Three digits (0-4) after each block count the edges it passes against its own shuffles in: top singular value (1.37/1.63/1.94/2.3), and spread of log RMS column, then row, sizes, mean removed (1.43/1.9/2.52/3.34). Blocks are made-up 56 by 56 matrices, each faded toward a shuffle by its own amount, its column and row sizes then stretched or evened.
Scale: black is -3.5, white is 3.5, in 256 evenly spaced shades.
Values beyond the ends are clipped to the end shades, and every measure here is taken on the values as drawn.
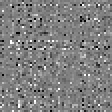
2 3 3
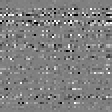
3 0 4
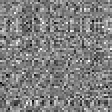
4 0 2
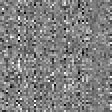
3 3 0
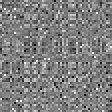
4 0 1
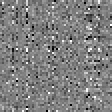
2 3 0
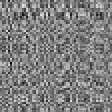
4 2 2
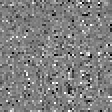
1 2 2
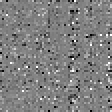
1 2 2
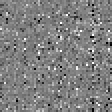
1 2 1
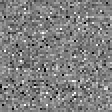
0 0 2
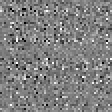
0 2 3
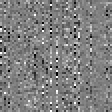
1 4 0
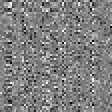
4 3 0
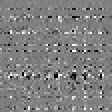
3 2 4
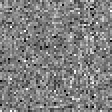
2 1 0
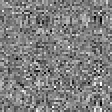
3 1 1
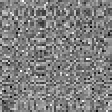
4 0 0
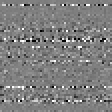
2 0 4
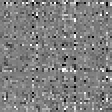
2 3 3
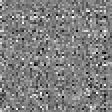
1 3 2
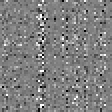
2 3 2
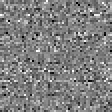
2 0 2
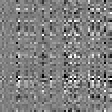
4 4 3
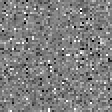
0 1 1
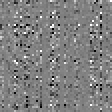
1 4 2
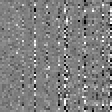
3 4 0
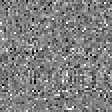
2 0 1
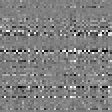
4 1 4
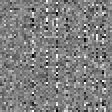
3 3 1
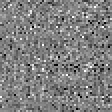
2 0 1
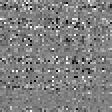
1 2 4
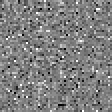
2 1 0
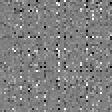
1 3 2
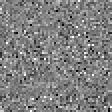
0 0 1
